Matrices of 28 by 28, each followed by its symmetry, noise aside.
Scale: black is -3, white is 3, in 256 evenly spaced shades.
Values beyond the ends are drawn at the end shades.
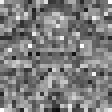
mirrored left to right.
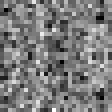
mirrored top to bottom.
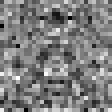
mirrored left to right.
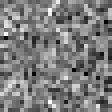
mirrored top to bottom.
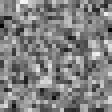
antisymmetric.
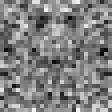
mirrored left to right.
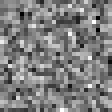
antisymmetric.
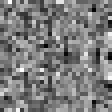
mirrored top to bottom.
